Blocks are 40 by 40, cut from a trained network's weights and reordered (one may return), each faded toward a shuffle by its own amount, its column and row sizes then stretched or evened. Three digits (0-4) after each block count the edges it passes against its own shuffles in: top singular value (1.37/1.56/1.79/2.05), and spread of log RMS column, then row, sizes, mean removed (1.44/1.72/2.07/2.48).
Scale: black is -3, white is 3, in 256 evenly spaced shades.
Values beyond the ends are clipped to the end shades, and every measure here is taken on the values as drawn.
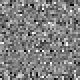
1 0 3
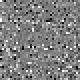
0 1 1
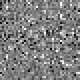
1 0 0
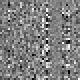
2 4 0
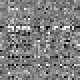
4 3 4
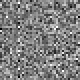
2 3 0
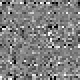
0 2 4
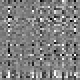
3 3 4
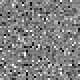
0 1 0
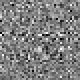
3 2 3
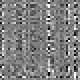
4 4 3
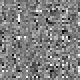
1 4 2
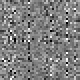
1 4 1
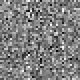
0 3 0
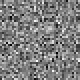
3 2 0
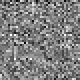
2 0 2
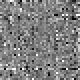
1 3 2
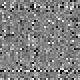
3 2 2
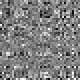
4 3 4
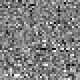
1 0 3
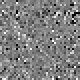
0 2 1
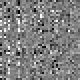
1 4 2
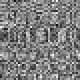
4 0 1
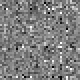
0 3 2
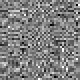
4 0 0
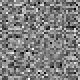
4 0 0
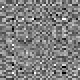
4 0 1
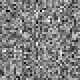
2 0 0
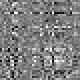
4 3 4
